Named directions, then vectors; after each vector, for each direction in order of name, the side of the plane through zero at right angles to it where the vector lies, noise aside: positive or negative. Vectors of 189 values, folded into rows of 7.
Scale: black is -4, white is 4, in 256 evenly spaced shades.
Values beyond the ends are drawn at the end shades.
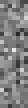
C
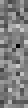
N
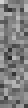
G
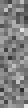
negative, negative, positive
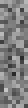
negative, positive, negative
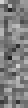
negative, positive, positive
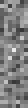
positive, negative, negative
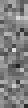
positive, positive, negative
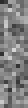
positive, negative, negative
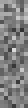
positive, positive, negative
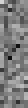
negative, positive, positive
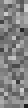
positive, positive, negative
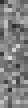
positive, negative, negative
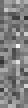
negative, negative, negative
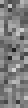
negative, positive, positive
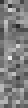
positive, negative, negative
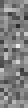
negative, negative, negative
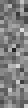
negative, negative, positive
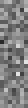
negative, positive, negative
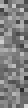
positive, negative, positive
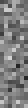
positive, negative, negative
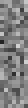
negative, positive, negative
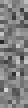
negative, positive, negative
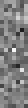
positive, positive, negative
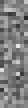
negative, negative, negative
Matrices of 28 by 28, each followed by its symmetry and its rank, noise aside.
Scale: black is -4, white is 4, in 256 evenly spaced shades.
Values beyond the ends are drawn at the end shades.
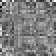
no symmetry, rank three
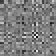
symmetric, rank two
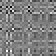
no symmetry, rank two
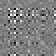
symmetric, rank one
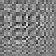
symmetric, rank two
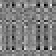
no symmetry, rank one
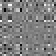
antisymmetric, rank two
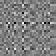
no symmetry, rank two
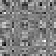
no symmetry, rank three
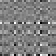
no symmetry, rank one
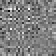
no symmetry, rank three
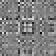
symmetric, rank two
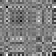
symmetric, rank two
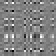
no symmetry, rank one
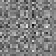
no symmetry, rank three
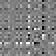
antisymmetric, rank two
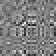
symmetric, rank two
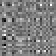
no symmetry, rank three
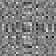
antisymmetric, rank two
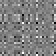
no symmetry, rank two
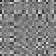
symmetric, rank two
